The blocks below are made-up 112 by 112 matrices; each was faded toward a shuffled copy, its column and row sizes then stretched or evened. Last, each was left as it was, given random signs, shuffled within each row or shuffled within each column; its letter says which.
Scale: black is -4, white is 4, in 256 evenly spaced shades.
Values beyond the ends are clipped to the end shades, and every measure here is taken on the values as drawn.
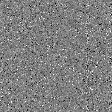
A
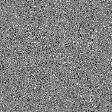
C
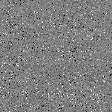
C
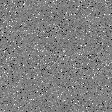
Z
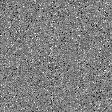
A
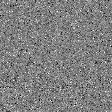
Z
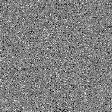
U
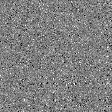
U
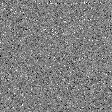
Z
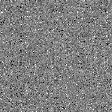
U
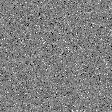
Z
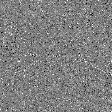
C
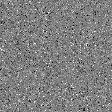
C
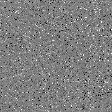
C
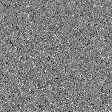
Z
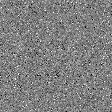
Z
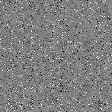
U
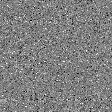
Z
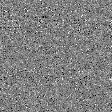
C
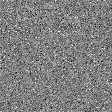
Z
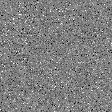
Z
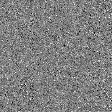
A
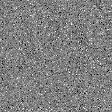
U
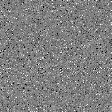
U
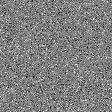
Z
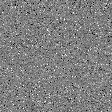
Z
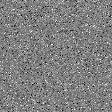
Z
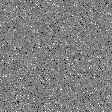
Z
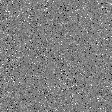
A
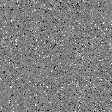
U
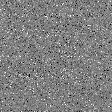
Z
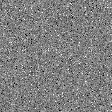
A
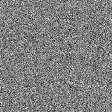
U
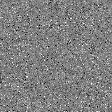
C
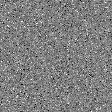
A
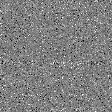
C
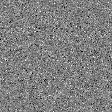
Z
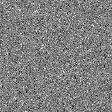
A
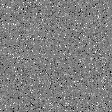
C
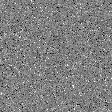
Z
